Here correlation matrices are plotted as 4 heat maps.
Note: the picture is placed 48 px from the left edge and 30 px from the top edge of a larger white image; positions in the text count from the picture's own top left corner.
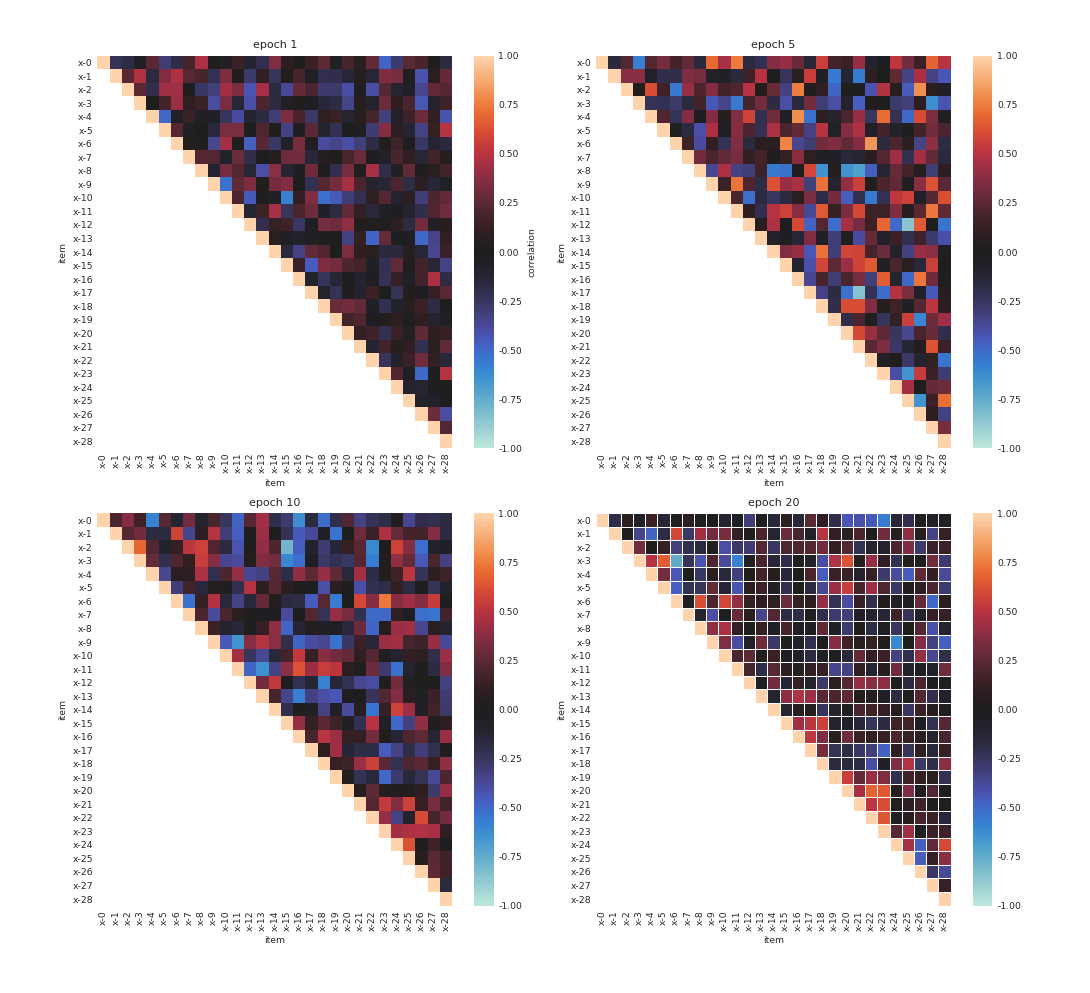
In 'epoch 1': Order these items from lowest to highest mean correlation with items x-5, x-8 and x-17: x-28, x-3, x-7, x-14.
x-7, x-3, x-14, x-28
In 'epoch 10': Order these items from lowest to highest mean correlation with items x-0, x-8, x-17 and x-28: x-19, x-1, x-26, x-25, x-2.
x-26, x-1, x-25, x-19, x-2
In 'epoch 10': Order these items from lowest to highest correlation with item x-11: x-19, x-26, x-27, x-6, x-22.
x-6, x-27, x-26, x-22, x-19
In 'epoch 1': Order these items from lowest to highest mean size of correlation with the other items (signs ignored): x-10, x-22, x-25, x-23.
x-25, x-22, x-23, x-10
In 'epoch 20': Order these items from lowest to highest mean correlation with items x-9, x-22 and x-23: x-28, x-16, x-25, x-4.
x-28, x-4, x-16, x-25
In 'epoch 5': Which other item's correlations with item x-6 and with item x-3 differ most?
x-15
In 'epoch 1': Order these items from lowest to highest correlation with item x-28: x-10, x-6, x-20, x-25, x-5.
x-6, x-25, x-20, x-10, x-5
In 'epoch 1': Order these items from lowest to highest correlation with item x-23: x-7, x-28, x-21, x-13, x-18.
x-18, x-7, x-21, x-13, x-28
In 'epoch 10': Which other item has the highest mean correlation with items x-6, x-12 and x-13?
x-9
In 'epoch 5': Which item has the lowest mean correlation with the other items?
x-3
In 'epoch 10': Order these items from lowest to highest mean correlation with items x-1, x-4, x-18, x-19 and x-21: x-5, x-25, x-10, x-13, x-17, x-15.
x-5, x-13, x-15, x-17, x-10, x-25
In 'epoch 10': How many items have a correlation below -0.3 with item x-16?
6
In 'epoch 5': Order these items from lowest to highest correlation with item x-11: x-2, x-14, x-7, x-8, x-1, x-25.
x-8, x-1, x-25, x-2, x-7, x-14
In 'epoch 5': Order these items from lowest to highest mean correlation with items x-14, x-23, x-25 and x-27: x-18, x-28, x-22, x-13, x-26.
x-13, x-22, x-26, x-28, x-18
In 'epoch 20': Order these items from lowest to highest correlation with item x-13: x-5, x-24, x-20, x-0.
x-24, x-0, x-5, x-20
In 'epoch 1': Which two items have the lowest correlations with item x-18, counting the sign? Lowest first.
x-10, x-6
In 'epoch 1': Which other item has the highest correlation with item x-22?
x-8
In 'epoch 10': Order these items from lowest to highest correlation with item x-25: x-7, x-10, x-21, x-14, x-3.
x-7, x-10, x-3, x-14, x-21
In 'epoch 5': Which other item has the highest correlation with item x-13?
x-1
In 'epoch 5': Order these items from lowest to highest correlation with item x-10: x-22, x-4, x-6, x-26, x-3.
x-22, x-3, x-6, x-26, x-4
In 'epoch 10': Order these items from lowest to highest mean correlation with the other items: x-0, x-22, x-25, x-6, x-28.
x-0, x-22, x-28, x-6, x-25
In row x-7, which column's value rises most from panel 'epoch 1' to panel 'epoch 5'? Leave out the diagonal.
x-26
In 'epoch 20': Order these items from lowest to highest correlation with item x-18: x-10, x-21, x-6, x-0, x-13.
x-21, x-10, x-0, x-13, x-6
